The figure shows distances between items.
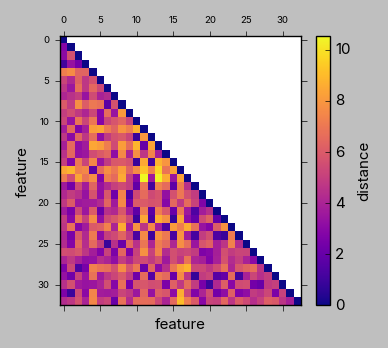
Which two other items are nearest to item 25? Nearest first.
6, 8
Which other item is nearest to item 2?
28
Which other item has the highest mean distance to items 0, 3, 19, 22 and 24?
16
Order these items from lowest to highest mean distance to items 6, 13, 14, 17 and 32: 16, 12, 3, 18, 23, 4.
3, 23, 18, 12, 4, 16
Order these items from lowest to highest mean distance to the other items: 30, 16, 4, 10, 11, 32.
30, 10, 32, 4, 11, 16
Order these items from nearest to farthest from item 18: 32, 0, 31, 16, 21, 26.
21, 31, 0, 26, 32, 16
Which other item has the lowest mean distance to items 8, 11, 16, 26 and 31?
27
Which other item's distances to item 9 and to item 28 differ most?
11
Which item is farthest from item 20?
8
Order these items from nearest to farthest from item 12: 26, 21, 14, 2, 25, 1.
21, 1, 25, 26, 2, 14
